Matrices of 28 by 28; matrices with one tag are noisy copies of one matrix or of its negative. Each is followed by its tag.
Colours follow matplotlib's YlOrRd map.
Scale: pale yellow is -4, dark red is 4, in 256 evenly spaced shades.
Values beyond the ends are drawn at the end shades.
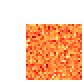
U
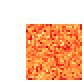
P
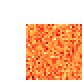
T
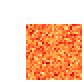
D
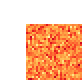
P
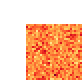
D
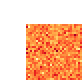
D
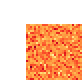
U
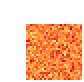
U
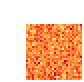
T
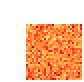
T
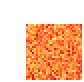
T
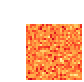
P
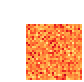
T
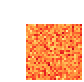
T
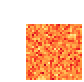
D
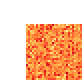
T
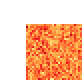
D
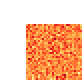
T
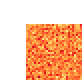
T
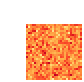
D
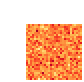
D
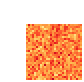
D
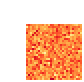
D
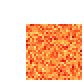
U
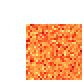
U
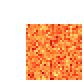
D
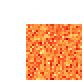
D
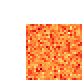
P
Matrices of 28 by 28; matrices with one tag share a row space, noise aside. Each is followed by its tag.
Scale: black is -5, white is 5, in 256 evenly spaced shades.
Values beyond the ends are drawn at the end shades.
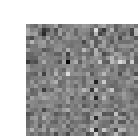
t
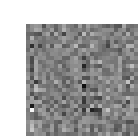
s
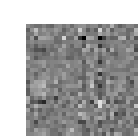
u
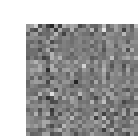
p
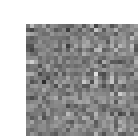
t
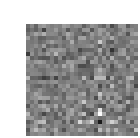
u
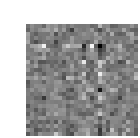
u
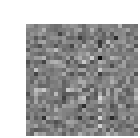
u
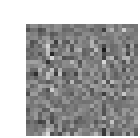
p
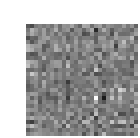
t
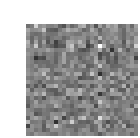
u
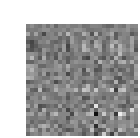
t
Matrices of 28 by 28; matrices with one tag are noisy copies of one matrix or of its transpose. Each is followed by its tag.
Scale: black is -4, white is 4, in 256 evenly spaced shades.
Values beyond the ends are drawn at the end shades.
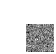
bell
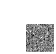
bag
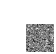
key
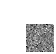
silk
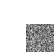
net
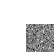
net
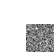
key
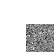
silk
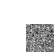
net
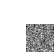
bell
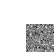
key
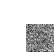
bell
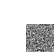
bag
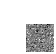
bag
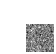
net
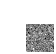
silk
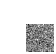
bell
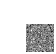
net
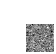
net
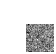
bell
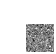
key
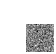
bag
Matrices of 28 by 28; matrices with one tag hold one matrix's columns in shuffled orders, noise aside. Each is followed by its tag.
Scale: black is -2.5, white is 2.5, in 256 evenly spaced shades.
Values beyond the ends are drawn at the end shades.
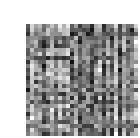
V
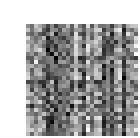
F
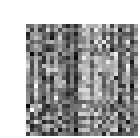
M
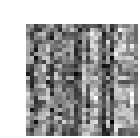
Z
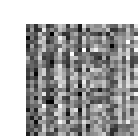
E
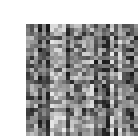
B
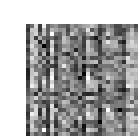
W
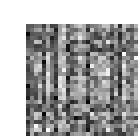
M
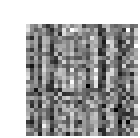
W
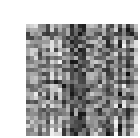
B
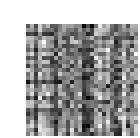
B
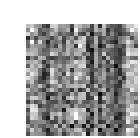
V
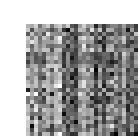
E
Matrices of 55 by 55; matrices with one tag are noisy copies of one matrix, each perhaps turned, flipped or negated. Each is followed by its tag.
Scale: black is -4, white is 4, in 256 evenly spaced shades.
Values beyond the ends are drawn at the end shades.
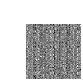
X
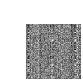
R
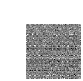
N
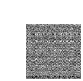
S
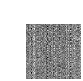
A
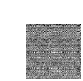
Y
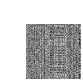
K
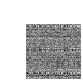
R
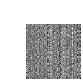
N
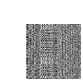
K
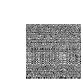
K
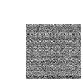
S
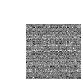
X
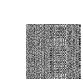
K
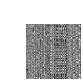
K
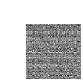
X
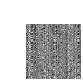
R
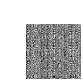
Y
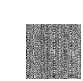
Y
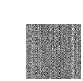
A
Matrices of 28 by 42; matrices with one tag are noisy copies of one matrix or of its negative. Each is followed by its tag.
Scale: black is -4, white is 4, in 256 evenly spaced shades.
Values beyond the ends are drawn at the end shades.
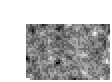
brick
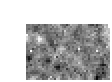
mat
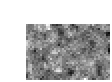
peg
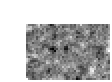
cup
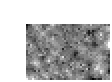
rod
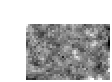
rod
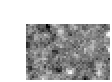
peg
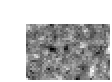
cup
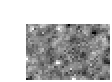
brick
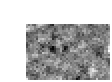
cup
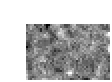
peg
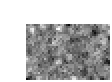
brick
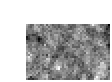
mat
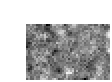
peg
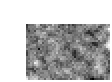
rod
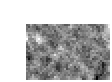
mat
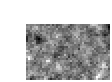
mat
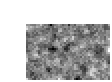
cup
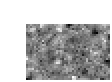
brick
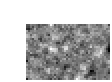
cup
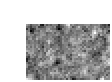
brick
